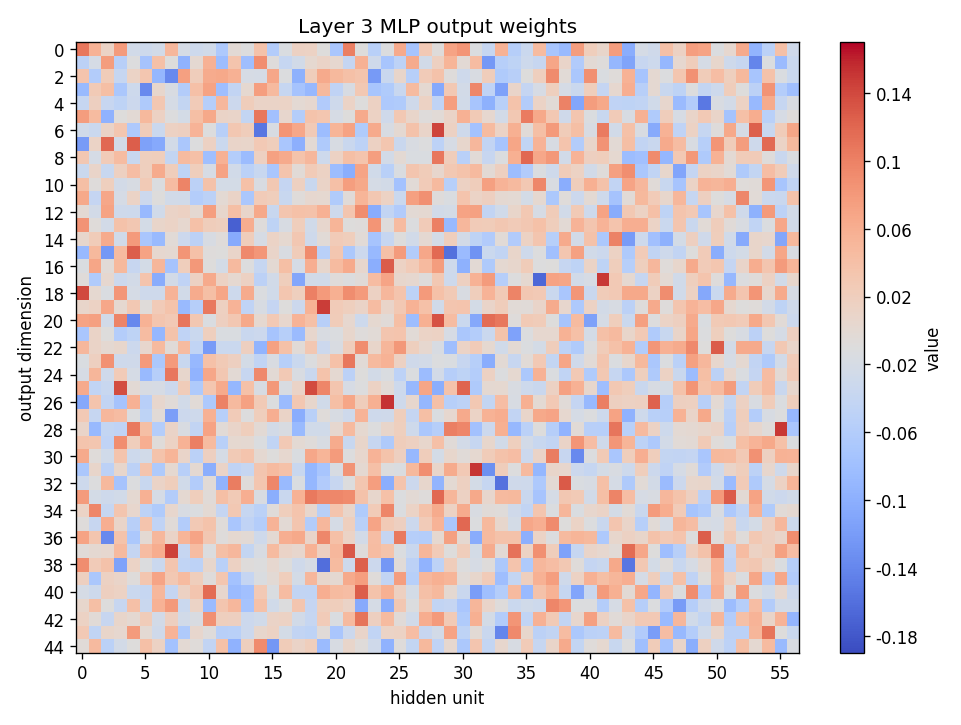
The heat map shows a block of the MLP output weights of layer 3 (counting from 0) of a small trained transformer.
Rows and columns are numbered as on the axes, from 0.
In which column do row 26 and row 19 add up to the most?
45
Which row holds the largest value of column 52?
11
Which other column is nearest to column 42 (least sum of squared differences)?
25
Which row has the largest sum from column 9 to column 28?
18
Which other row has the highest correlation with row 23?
21
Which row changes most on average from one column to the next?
6
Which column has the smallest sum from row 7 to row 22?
29
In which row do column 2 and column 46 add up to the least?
15
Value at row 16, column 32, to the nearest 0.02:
-0.06
